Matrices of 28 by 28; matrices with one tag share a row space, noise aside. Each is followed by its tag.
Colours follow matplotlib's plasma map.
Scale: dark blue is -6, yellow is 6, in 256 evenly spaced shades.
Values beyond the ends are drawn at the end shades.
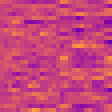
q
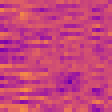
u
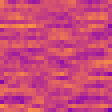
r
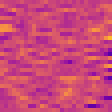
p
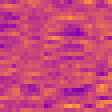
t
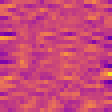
p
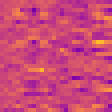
q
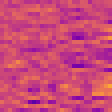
q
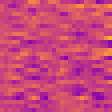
q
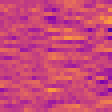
t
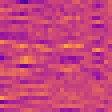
u
